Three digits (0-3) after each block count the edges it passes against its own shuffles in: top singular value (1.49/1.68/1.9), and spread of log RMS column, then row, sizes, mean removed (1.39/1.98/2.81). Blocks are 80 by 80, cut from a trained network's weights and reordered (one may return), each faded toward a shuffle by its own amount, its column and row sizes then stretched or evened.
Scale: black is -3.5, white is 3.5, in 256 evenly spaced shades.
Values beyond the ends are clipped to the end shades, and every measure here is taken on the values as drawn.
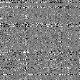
0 2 3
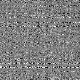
0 0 3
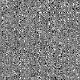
0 3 1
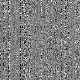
1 3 1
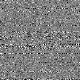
1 0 3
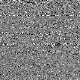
0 0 3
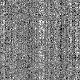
3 2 2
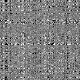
3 2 3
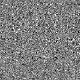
0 1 2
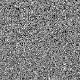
1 1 1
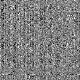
2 1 2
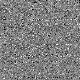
0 1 2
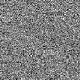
2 1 1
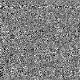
0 1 2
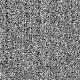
0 0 1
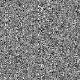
0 2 0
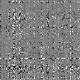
0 3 3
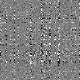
2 3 3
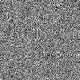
2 0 1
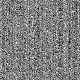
2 1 1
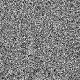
0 0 0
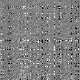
2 3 3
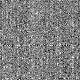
1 0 2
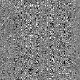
0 3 1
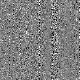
0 3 0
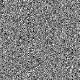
0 2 0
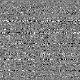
2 1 3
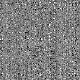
0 2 2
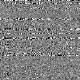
3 1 3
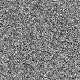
0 0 0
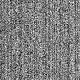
3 0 0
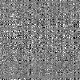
2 1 3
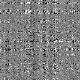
2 2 3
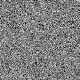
0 0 1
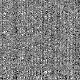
2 1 2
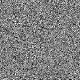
0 1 1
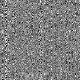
1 3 1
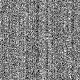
2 0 0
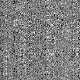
1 2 2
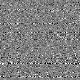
1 1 3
